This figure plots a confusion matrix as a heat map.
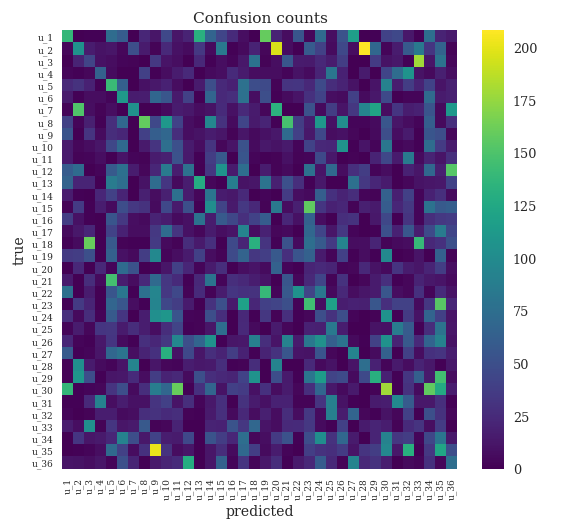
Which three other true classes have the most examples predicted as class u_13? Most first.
u_1, u_16, u_26
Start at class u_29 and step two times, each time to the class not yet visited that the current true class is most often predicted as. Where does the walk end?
u_9
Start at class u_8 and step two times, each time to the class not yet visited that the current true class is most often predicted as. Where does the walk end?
u_5
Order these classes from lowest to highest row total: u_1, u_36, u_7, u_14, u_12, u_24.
u_14, u_36, u_24, u_7, u_12, u_1
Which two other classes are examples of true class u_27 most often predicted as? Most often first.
u_10, u_6
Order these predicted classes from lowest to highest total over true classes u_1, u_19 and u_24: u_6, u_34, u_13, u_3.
u_3, u_6, u_34, u_13
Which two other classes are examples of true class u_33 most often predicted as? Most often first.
u_3, u_18
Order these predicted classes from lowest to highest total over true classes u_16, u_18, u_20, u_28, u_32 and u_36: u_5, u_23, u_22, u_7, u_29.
u_22, u_29, u_5, u_7, u_23
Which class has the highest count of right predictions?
u_30
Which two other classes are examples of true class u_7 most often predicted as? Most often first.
u_2, u_20
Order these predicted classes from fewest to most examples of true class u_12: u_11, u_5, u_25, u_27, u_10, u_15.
u_11, u_27, u_5, u_25, u_10, u_15
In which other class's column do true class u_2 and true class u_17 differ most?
u_28
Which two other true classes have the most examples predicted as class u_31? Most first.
u_25, u_4
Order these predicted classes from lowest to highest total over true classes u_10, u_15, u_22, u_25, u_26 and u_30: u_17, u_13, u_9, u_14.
u_13, u_17, u_9, u_14
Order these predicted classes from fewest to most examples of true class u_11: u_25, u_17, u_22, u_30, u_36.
u_22, u_25, u_36, u_30, u_17
